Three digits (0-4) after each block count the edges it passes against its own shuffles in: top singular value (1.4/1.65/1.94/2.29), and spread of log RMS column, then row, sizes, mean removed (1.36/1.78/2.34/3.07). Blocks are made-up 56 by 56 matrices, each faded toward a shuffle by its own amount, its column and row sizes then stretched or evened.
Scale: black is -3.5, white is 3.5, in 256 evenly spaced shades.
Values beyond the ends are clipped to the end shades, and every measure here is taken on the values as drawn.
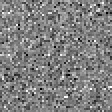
0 0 1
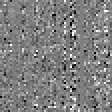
1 4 0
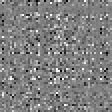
1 3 3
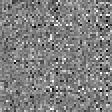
2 2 1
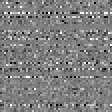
3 0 4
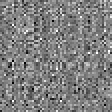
4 2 0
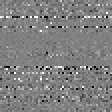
2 0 4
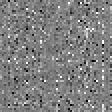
1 3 0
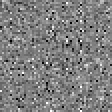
1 2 1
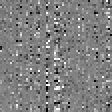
3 4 1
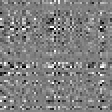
4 3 4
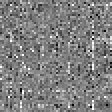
2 3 2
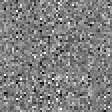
0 3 1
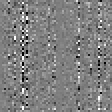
3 4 0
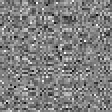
4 0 1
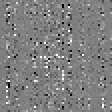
1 4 1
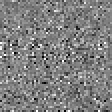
0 1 3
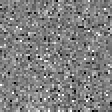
1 1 1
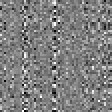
4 4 0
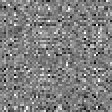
4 2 2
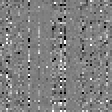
3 4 1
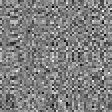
4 3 0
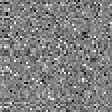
3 0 0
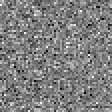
2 0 0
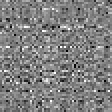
4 0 3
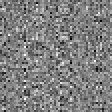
3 3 0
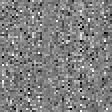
1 3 0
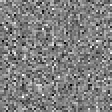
2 2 1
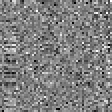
3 1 2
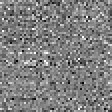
3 0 2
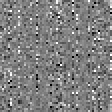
0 4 0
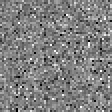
0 1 0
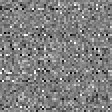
3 0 2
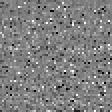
1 2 1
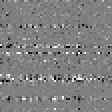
3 1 4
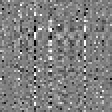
4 3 1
